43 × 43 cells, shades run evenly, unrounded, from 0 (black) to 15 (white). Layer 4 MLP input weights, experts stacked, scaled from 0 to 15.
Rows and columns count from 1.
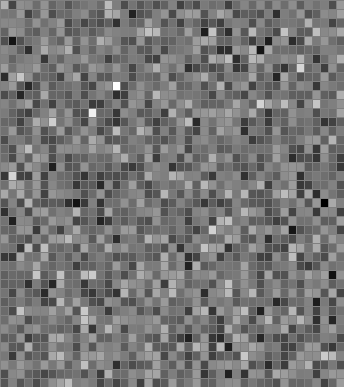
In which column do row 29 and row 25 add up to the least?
2
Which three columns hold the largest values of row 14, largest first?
7, 24, 5
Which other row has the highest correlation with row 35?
38
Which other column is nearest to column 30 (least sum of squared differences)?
17
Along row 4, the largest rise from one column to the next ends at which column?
27
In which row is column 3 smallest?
11
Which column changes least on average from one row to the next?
18
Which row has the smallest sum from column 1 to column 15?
23
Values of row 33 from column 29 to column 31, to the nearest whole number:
11 5 8
